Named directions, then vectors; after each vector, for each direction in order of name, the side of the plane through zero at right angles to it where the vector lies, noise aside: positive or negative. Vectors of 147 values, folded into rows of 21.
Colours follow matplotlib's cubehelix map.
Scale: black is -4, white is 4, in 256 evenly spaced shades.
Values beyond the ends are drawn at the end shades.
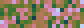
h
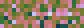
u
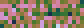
negative, negative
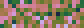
negative, negative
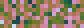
positive, negative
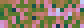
positive, positive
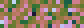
positive, negative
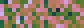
negative, negative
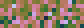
negative, positive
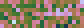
positive, positive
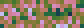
negative, negative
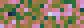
positive, positive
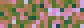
positive, positive
